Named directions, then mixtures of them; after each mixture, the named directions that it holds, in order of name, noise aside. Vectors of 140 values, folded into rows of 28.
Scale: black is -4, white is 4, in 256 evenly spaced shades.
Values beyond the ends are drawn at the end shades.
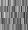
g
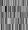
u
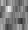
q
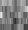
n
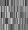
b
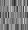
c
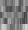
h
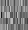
b, g.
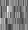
b, q, u.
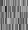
u.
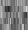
h, n, q.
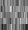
h.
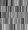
g, h.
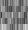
h.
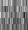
g, n.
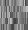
b, n.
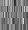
c, g, n.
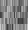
h, q, u.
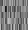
u.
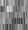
n, q.
